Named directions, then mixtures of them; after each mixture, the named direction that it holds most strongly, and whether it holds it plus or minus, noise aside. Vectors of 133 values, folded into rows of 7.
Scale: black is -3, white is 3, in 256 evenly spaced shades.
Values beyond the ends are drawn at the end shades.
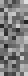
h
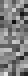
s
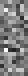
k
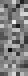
s, minus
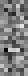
k, minus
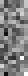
h, plus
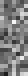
s, minus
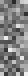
h, plus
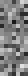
s, plus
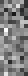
h, minus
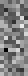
k, minus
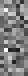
k, plus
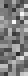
s, minus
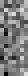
h, plus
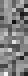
s, plus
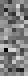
k, minus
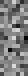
h, minus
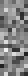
s, plus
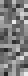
s, minus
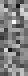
k, plus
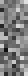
h, plus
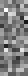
k, plus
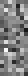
k, plus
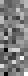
h, plus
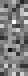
s, minus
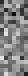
h, minus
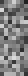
h, minus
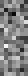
h, minus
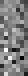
h, minus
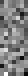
s, plus
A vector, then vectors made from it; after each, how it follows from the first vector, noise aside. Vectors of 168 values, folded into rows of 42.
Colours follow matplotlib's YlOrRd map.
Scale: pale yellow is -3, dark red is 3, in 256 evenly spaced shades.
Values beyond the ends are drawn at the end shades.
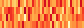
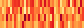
sign-scrambled.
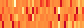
reversed, partly zeroed.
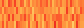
wrapped around, shrunk.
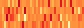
partly zeroed.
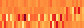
negated, partly zeroed.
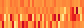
reversed, partly zeroed.
